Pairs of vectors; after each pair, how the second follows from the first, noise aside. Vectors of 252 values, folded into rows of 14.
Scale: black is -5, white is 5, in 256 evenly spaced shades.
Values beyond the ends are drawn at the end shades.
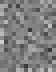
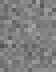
wrapped around, negated, shrunk.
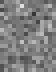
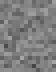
reversed, negated, shrunk.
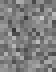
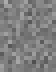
wrapped around, negated, shrunk.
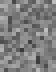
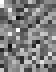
wrapped around, negated, scaled up.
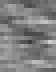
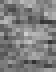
negated.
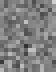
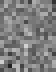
negated.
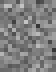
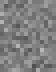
reversed, negated, shrunk.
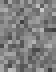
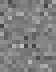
wrapped around, partly zeroed.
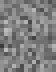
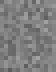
wrapped around, negated, shrunk.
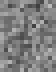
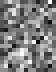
wrapped around, negated, scaled up.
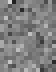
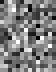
wrapped around, negated, scaled up.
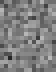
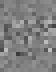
wrapped around, partly zeroed.
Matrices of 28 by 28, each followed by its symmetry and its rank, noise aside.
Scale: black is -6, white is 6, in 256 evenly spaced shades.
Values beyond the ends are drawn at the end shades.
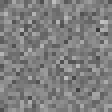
symmetric, rank six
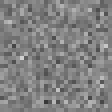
no symmetry, rank eight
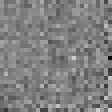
no symmetry, rank six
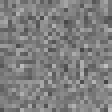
no symmetry, rank eight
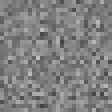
no symmetry, rank eight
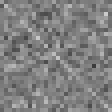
symmetric, rank six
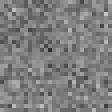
symmetric, rank seven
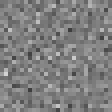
no symmetry, rank seven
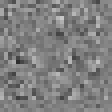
antisymmetric, rank six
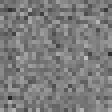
no symmetry, rank eight
